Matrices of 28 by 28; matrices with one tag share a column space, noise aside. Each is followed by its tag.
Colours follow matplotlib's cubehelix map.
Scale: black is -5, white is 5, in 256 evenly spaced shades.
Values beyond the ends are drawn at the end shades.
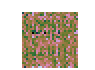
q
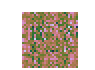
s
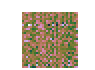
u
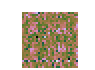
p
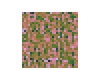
p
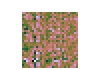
p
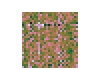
u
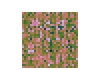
s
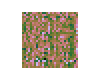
p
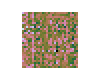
s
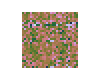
u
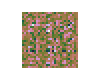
s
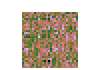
p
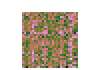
q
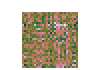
u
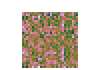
q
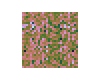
s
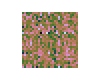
q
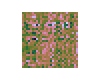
u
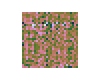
u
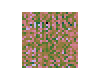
u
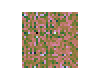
q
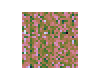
q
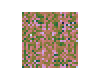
u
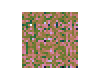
u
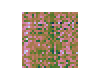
u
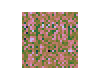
s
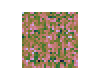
p
